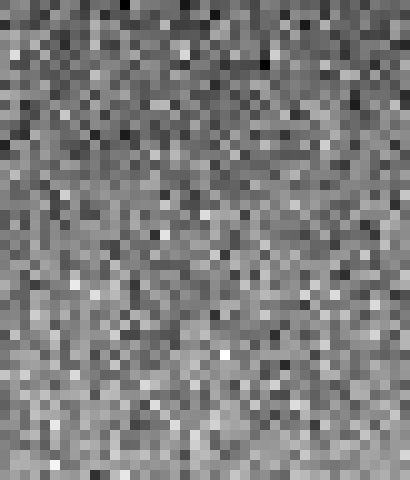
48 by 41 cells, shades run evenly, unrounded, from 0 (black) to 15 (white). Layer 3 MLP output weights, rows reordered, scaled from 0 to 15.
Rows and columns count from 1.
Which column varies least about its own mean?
32
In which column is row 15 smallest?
1
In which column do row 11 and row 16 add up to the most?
16
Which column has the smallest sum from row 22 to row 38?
18
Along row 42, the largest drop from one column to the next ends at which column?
41
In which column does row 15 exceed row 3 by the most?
31
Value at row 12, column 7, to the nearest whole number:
12
